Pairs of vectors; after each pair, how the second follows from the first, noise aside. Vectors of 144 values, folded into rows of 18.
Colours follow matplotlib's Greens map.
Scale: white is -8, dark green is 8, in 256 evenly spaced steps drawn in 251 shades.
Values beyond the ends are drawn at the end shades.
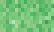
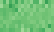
wrapped around, partly zeroed.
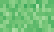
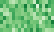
scaled up.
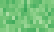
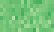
partly zeroed.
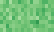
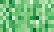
negated, scaled up.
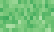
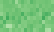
partly zeroed.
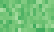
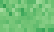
partly zeroed.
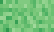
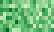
scaled up.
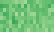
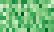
negated, scaled up.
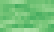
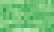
copied.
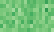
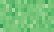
partly zeroed.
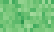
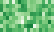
negated, scaled up.
